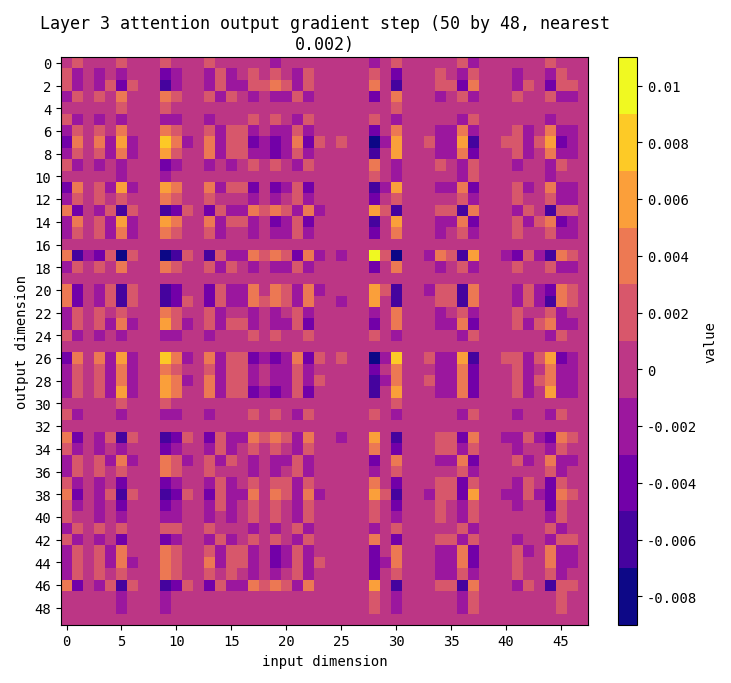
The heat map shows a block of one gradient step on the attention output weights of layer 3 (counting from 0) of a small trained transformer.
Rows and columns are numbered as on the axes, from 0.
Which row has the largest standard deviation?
17
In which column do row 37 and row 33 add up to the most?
28
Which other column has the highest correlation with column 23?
33
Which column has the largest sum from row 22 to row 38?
9
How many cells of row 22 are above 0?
11
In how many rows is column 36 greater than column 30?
8
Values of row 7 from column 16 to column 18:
0.002 -0.004 -0.002
